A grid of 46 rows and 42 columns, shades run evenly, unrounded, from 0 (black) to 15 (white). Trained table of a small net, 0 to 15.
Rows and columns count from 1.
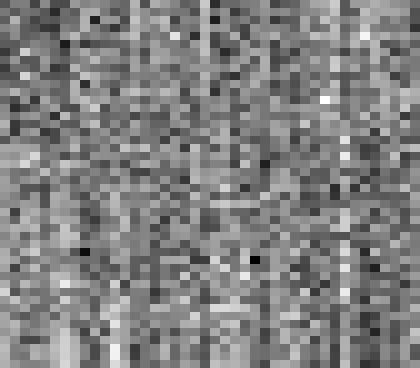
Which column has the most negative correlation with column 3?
41
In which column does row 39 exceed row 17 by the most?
24
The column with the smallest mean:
37
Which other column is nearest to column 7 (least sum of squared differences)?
1
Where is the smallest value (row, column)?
33, 26
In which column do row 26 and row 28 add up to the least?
10
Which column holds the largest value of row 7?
3
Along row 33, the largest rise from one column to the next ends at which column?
22
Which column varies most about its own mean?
7
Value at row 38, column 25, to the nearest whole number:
6
